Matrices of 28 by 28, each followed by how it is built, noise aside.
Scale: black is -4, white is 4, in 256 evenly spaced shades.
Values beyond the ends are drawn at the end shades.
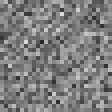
Hankel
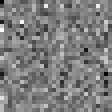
uneven columns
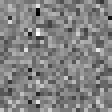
uneven columns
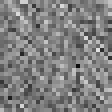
Toeplitz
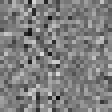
uneven columns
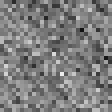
Toeplitz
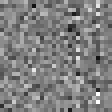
uneven columns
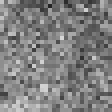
smooth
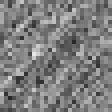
Hankel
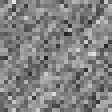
Hankel
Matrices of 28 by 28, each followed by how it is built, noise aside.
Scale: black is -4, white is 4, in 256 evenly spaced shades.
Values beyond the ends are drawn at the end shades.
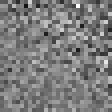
upper triangular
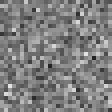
noise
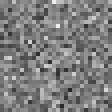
noise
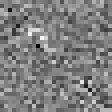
banded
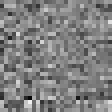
low rank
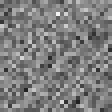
Hankel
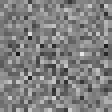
low rank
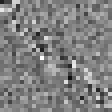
banded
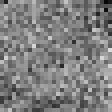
smooth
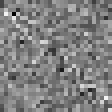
banded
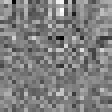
low rank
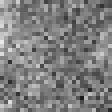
smooth
